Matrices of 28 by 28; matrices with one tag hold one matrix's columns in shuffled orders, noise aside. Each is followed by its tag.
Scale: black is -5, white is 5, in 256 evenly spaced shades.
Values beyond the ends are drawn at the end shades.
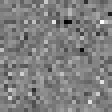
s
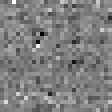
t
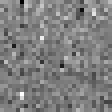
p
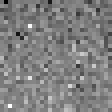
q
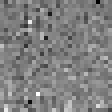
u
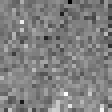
u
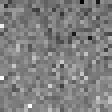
q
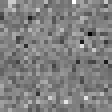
t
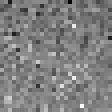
q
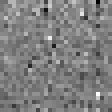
p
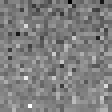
q
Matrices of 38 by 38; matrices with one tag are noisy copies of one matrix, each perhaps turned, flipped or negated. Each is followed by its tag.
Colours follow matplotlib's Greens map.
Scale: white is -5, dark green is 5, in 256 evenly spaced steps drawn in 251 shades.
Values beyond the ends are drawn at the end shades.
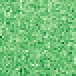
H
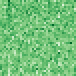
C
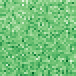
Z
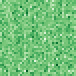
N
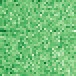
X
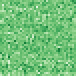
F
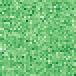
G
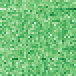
C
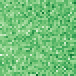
H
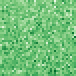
H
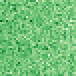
H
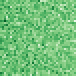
H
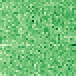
X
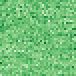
G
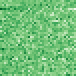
C
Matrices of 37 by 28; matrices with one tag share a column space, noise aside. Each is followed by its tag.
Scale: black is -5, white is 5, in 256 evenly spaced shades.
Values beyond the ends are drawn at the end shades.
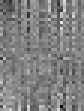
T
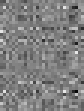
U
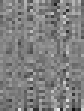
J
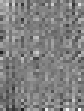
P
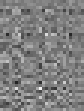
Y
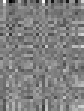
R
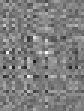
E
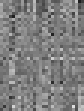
T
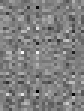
U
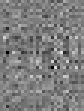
E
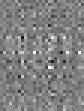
E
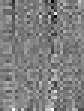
J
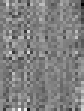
P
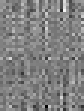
T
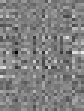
E
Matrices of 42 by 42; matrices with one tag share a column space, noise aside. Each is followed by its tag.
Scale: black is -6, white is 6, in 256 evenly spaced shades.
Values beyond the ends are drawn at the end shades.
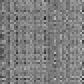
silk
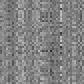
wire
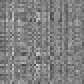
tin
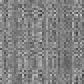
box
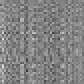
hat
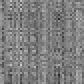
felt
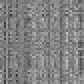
box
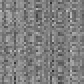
wire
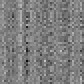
wire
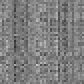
tin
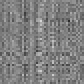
tin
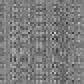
hat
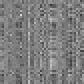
box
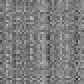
silk
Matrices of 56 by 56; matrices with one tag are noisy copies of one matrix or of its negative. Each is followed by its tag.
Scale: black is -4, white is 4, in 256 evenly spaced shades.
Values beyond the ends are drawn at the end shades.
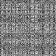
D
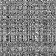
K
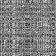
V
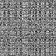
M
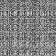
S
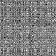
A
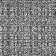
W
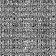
V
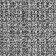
M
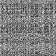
D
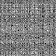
D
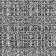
W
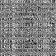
V
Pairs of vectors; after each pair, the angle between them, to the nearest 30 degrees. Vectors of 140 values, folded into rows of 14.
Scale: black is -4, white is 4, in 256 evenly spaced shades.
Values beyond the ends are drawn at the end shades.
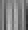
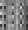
60 degrees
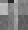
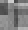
150 degrees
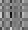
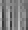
60 degrees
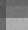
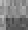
150 degrees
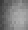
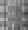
120 degrees
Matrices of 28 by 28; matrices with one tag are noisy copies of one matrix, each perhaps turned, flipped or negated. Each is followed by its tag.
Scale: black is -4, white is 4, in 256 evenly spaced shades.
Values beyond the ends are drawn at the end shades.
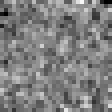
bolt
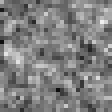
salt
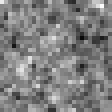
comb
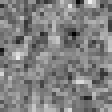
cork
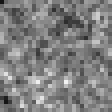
comb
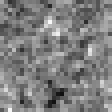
salt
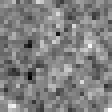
comb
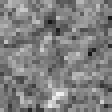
salt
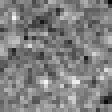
comb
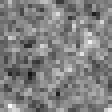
comb
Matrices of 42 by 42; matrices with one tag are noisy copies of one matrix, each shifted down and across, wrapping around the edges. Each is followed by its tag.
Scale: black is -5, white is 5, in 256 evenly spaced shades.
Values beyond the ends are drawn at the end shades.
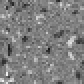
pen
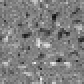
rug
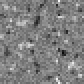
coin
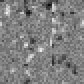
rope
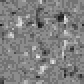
rope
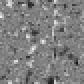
rope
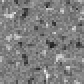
coin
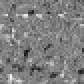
rug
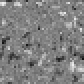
rug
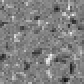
pen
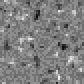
coin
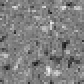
rug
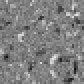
pen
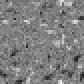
rug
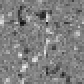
rope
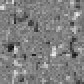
rope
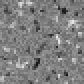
coin
